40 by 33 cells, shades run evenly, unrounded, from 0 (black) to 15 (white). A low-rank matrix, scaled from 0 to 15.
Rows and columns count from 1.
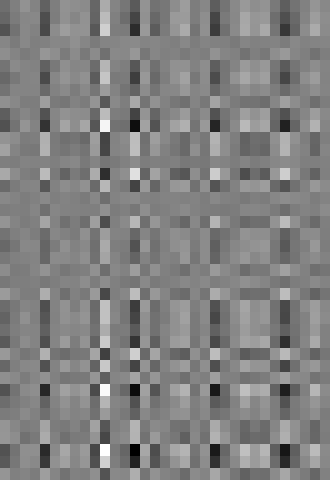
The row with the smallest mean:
39
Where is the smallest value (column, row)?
14, 38
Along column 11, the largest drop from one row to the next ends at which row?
12
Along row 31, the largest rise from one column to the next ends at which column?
11
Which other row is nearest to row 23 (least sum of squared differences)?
32
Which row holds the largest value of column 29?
15
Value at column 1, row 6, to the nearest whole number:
7
